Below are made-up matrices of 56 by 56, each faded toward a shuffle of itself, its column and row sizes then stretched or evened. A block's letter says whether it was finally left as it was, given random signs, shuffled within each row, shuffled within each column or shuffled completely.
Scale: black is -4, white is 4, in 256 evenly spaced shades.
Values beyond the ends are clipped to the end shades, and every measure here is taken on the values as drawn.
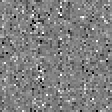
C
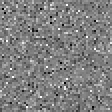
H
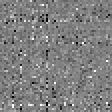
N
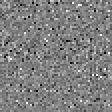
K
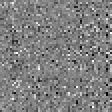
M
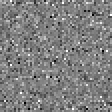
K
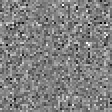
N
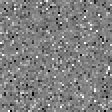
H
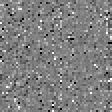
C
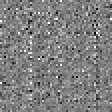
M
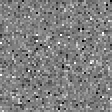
H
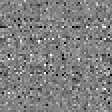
M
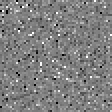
H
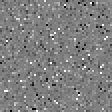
H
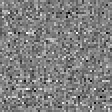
K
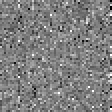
C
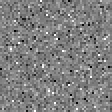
H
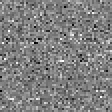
K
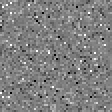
H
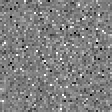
H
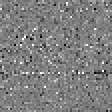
K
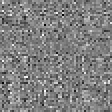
M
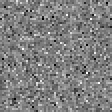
H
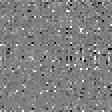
M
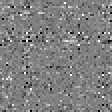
N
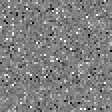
H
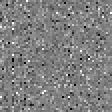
C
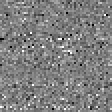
K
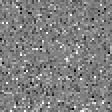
H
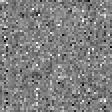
C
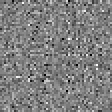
M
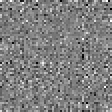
M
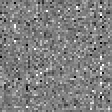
C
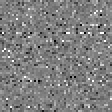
K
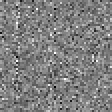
C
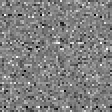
K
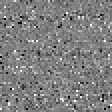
K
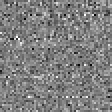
K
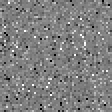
H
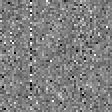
C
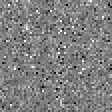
H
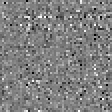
N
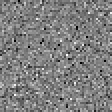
H
